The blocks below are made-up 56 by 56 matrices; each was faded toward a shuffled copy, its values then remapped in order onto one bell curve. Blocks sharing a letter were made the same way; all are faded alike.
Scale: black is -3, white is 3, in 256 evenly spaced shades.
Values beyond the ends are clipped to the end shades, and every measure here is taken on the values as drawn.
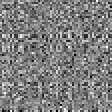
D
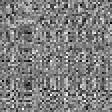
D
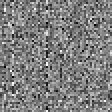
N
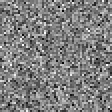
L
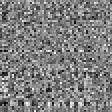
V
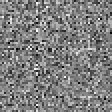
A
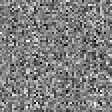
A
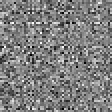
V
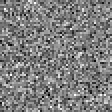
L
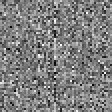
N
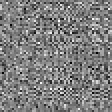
D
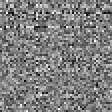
V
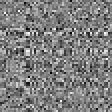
D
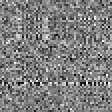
V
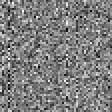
N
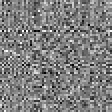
D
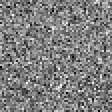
L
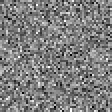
L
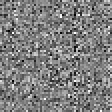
A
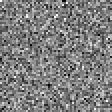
L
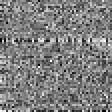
V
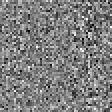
N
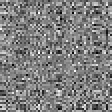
D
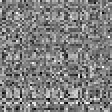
D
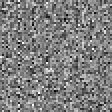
N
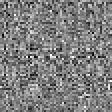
V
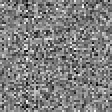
A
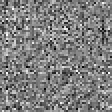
A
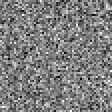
L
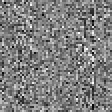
N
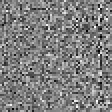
A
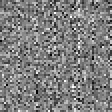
N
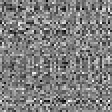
D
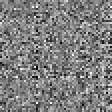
A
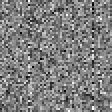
N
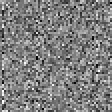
N
